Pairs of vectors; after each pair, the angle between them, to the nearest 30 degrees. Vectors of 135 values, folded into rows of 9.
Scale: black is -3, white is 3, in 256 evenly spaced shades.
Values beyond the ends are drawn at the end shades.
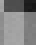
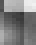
150 degrees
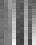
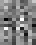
120 degrees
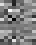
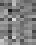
150 degrees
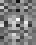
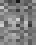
30 degrees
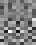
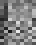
150 degrees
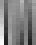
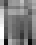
30 degrees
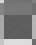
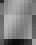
150 degrees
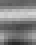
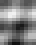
30 degrees
